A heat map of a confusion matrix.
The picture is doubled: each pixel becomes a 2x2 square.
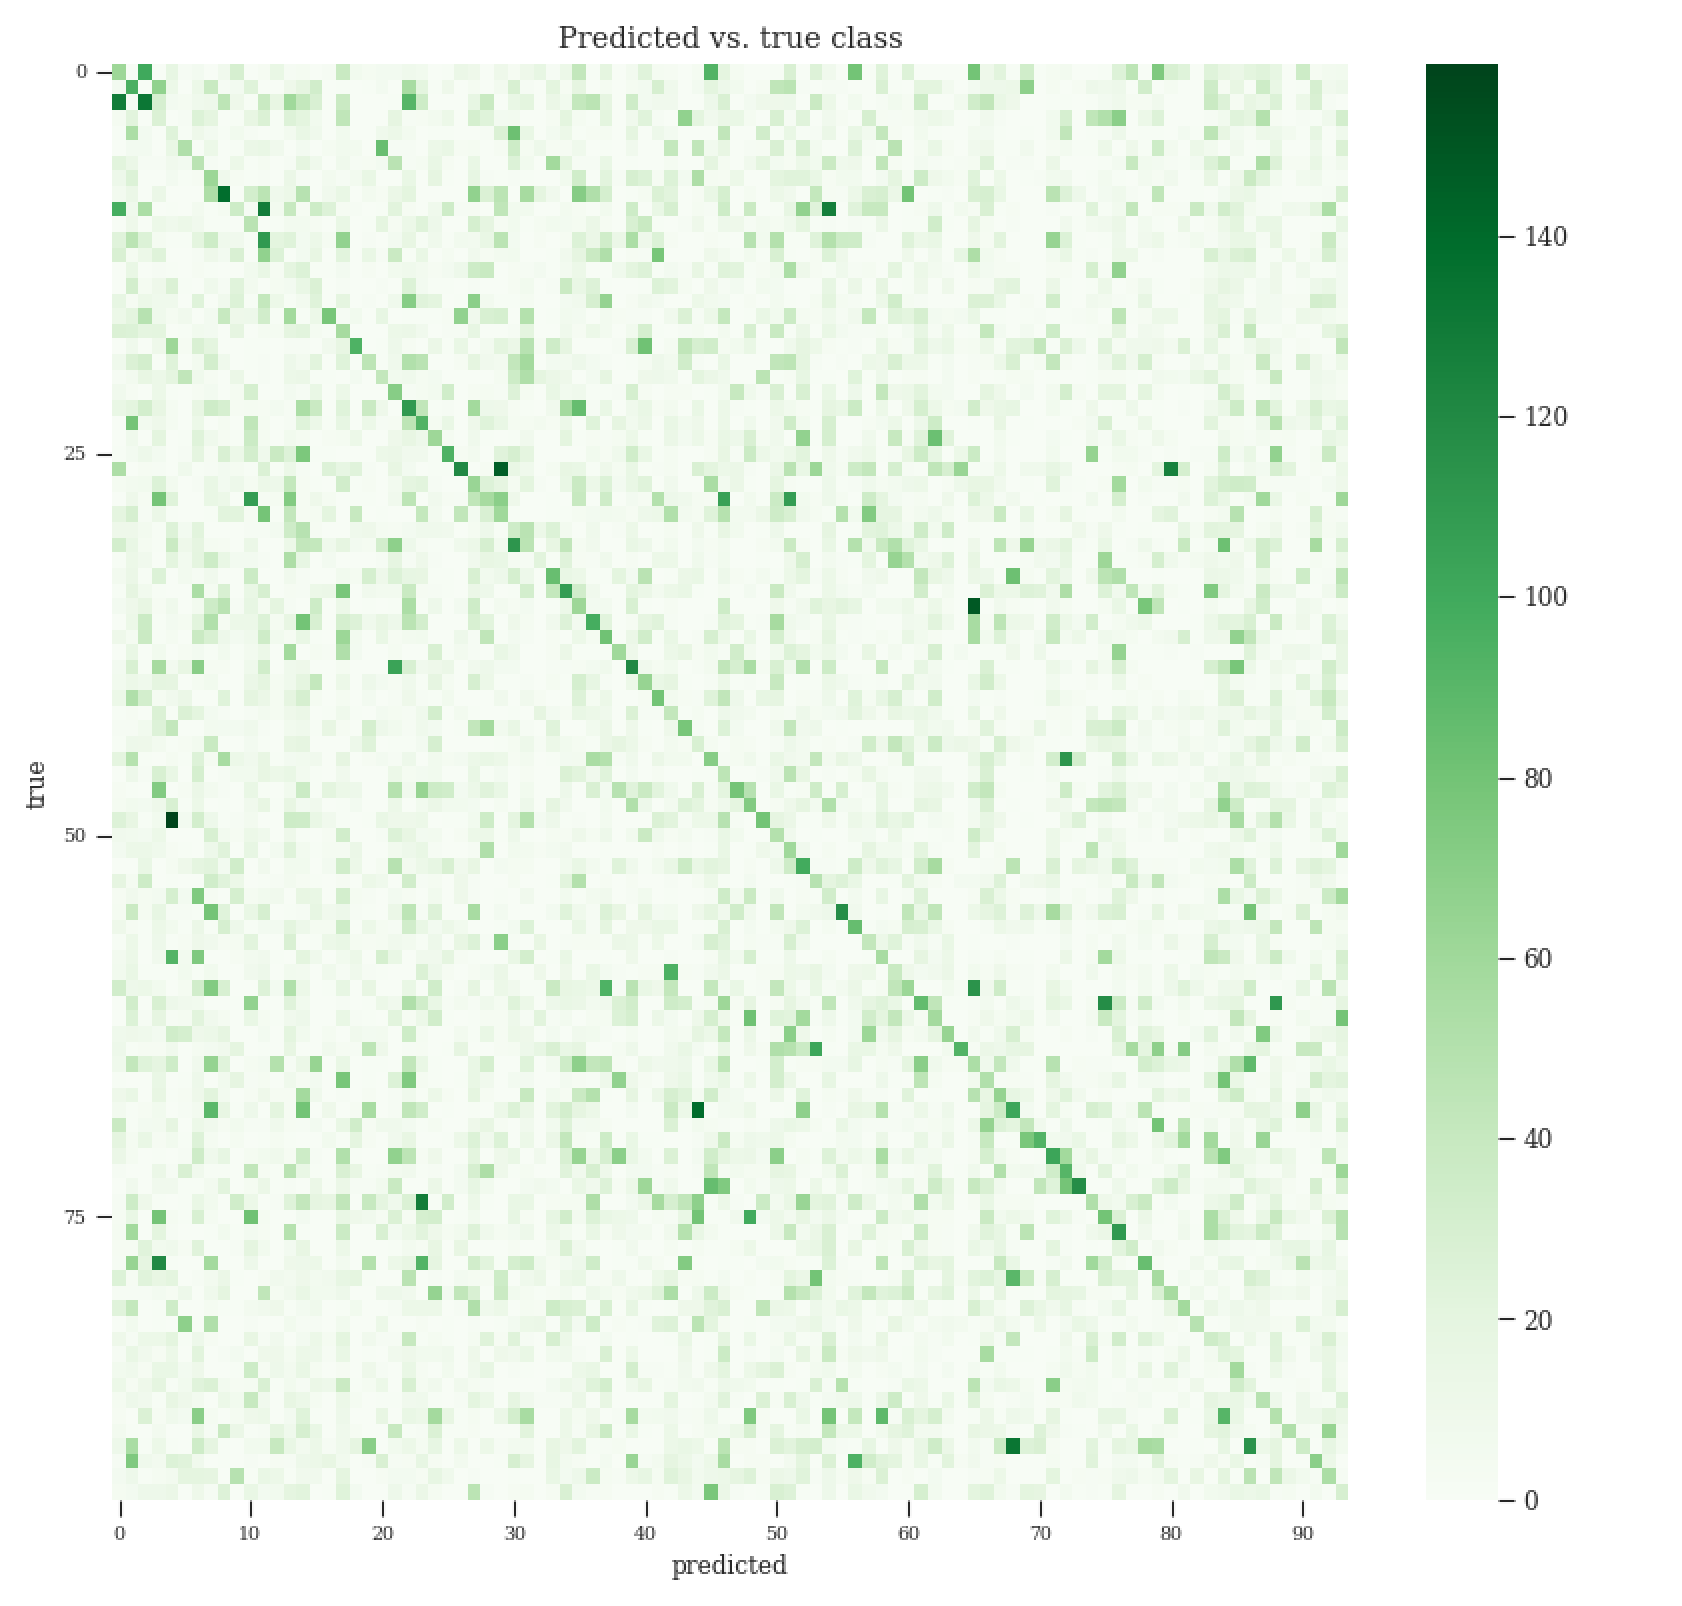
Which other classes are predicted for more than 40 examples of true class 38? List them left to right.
13, 17, 76
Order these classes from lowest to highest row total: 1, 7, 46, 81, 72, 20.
46, 20, 7, 81, 72, 1
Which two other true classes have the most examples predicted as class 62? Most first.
24, 52
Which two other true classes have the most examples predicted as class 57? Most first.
29, 63
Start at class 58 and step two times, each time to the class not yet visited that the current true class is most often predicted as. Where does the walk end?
30
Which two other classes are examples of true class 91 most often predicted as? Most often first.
56, 1
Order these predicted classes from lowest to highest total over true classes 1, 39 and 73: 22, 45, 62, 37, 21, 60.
60, 37, 62, 22, 45, 21
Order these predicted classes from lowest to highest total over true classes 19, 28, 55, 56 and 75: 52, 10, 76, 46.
52, 76, 46, 10
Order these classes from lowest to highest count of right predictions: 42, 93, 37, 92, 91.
93, 42, 92, 91, 37
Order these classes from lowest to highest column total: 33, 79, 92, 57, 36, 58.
33, 57, 79, 36, 92, 58
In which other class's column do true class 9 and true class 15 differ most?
54
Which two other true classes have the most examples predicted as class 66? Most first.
69, 84
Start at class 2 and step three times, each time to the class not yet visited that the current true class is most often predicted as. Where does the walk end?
72
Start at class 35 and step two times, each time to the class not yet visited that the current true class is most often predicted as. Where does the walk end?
86
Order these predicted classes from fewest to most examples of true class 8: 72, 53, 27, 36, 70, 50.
70, 50, 72, 53, 36, 27
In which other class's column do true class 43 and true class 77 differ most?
28
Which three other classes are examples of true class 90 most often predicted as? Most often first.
68, 86, 19
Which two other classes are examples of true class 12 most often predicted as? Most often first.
41, 11
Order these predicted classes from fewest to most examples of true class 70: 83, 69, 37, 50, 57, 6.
57, 50, 6, 37, 83, 69
